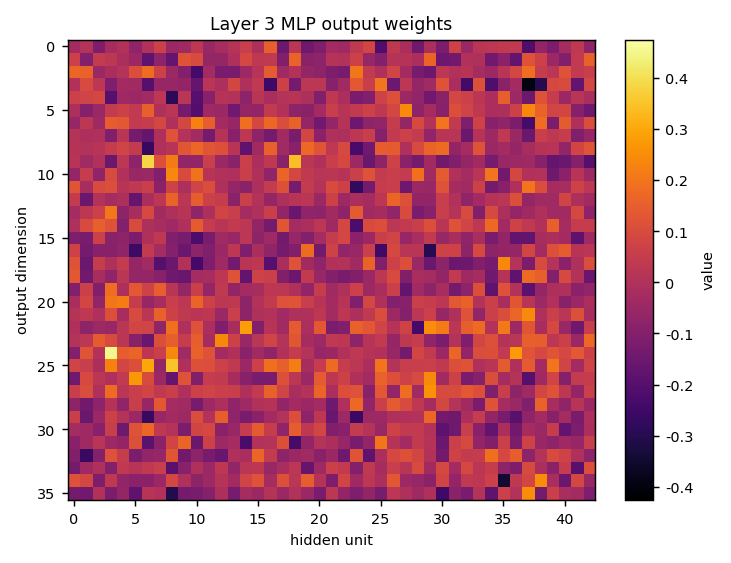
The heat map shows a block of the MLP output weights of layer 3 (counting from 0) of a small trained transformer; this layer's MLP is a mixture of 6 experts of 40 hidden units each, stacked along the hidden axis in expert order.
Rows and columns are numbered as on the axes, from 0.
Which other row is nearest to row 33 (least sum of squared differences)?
15
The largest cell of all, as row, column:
24, 3
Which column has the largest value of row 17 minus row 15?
35
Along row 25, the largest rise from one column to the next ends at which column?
8
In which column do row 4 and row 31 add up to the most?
25
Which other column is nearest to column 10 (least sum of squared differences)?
11
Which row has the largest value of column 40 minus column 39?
6
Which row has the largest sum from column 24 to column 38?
22
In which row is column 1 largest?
2
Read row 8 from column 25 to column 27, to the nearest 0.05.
0.15 0.15 0
